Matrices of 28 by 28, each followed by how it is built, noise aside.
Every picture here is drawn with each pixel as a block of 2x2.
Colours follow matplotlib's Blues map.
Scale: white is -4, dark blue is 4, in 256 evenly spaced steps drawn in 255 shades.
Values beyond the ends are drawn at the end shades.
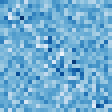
banded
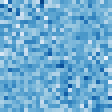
block diagonal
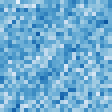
Hankel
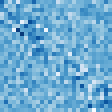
banded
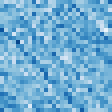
Toeplitz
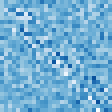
banded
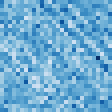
Toeplitz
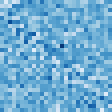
banded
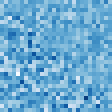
lower triangular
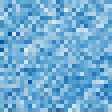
Hankel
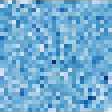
block diagonal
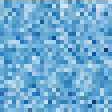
repeating columns
